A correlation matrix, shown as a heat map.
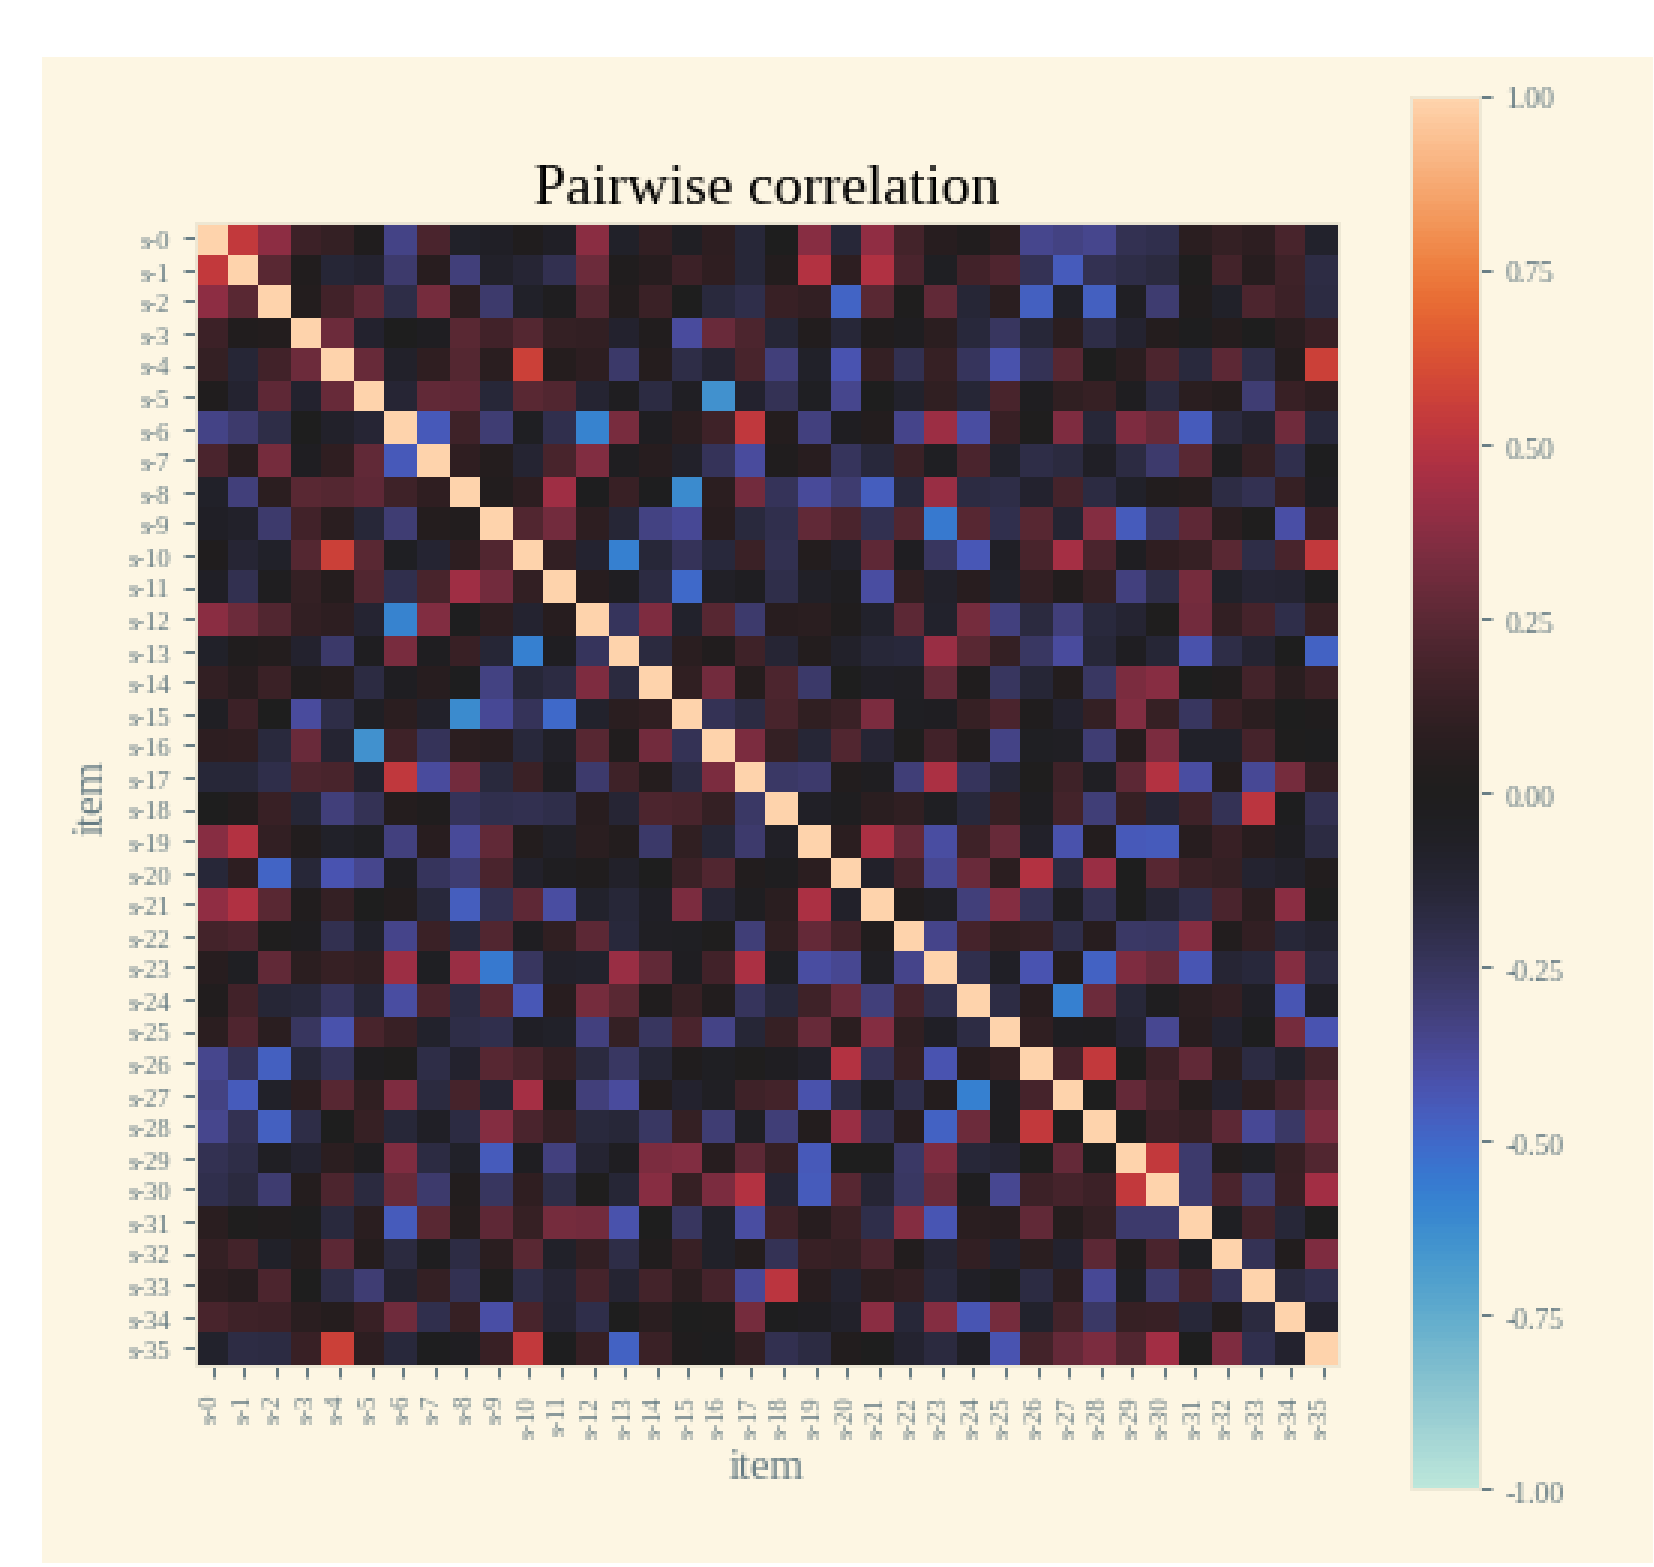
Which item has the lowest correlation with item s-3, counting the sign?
s-15
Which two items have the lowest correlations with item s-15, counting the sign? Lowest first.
s-8, s-11
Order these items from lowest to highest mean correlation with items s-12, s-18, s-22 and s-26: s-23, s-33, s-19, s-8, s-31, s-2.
s-23, s-8, s-2, s-19, s-33, s-31
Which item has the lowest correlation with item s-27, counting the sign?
s-24
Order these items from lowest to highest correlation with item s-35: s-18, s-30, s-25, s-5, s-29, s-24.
s-25, s-18, s-24, s-5, s-29, s-30
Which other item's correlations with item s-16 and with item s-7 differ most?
s-5
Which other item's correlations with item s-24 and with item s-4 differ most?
s-10
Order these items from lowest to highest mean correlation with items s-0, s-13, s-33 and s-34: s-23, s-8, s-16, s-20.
s-20, s-8, s-16, s-23
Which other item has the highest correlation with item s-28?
s-26
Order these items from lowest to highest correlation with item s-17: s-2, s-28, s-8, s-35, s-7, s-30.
s-7, s-2, s-28, s-35, s-8, s-30
